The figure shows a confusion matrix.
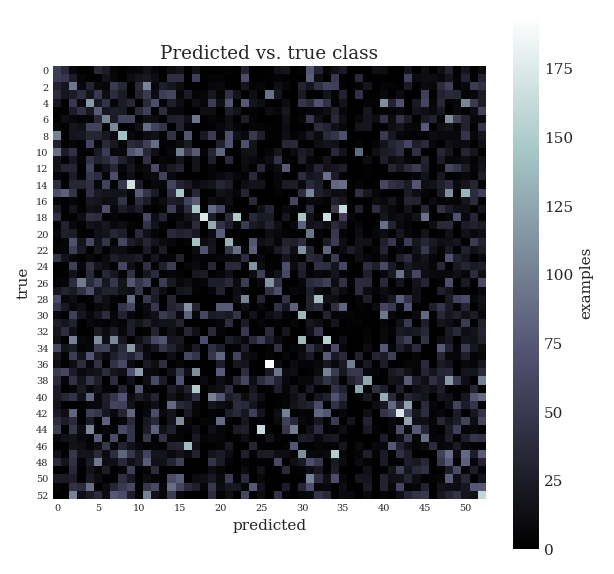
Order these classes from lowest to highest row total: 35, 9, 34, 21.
9, 35, 34, 21
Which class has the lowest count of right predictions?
31
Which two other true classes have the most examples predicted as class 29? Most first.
44, 46
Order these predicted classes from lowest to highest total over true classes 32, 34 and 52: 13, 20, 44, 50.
20, 13, 50, 44
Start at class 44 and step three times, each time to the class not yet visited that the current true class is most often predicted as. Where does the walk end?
28
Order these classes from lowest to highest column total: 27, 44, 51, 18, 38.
18, 38, 27, 44, 51
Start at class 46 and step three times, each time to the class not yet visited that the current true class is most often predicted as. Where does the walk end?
35
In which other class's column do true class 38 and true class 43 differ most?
48
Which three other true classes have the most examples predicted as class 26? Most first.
36, 3, 38
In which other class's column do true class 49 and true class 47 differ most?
34
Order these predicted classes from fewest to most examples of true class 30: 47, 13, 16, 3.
3, 47, 13, 16
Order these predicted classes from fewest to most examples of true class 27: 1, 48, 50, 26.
50, 48, 1, 26
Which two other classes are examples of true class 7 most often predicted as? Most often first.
11, 45
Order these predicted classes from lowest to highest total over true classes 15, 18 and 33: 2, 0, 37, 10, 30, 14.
37, 14, 10, 0, 2, 30
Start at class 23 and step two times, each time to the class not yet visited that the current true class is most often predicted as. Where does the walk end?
5
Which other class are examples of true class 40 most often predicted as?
19
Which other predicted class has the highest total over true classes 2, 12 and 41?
43
